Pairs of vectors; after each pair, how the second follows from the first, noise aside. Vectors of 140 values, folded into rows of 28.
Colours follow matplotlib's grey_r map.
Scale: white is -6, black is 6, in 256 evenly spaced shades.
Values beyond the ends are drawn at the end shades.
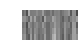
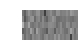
reversed, negated, partly zeroed.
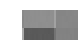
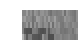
partly zeroed.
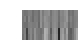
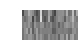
reversed, negated.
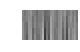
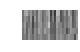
reversed.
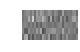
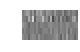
partly zeroed.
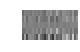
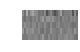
reversed, shrunk.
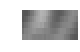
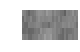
wrapped around, shrunk.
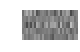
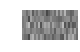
reversed.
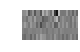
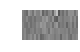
negated, shrunk.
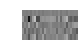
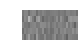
negated, shrunk.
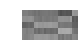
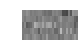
partly zeroed.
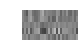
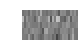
reversed, negated, partly zeroed.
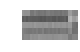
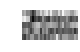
wrapped around, negated, scaled up.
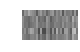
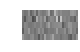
reversed, negated, partly zeroed.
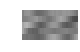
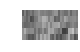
wrapped around.
